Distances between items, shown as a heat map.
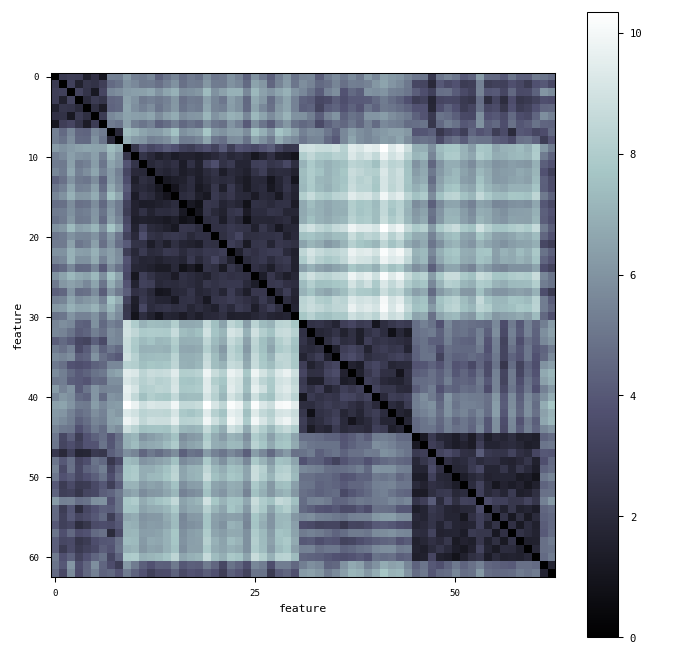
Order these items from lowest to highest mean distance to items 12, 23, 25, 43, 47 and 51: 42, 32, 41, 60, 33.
60, 33, 32, 42, 41
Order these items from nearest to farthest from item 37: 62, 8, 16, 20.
8, 62, 16, 20
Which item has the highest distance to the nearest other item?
9
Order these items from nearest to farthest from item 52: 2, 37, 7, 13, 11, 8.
2, 37, 7, 8, 11, 13
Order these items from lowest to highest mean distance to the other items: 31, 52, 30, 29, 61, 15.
52, 61, 30, 31, 15, 29
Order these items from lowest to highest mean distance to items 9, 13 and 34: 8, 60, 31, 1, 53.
1, 8, 31, 60, 53
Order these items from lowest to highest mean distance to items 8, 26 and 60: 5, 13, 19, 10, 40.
13, 10, 5, 19, 40
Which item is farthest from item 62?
41
